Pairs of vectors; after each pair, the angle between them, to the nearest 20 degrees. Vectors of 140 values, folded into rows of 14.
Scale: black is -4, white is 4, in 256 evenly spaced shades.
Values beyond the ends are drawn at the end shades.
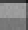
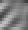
80 degrees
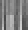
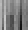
140 degrees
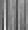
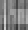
40 degrees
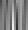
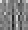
140 degrees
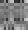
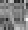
40 degrees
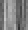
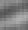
100 degrees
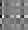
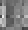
60 degrees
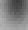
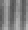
80 degrees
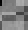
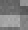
80 degrees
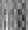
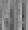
80 degrees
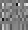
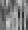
80 degrees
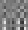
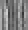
100 degrees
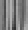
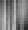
140 degrees
